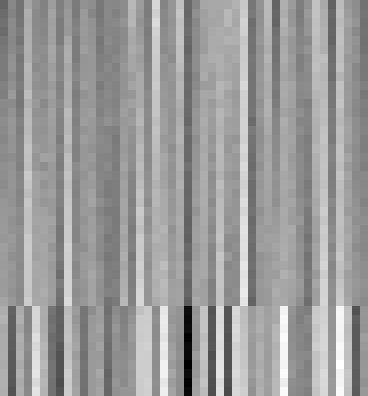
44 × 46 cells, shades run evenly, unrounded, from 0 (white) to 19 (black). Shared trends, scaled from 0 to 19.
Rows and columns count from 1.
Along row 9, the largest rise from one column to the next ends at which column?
32
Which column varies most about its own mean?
24
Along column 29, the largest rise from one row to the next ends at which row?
35
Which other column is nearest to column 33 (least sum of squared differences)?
22
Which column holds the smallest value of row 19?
31
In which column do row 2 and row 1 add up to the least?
20
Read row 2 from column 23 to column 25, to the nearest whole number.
4 11 8
